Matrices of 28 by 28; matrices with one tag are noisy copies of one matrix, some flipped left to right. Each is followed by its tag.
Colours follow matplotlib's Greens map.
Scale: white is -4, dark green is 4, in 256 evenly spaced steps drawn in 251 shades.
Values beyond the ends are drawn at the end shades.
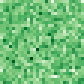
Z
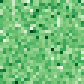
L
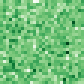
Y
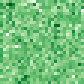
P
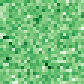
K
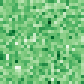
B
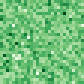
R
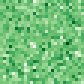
Y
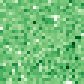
K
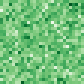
P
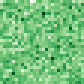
Z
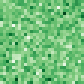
R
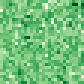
P
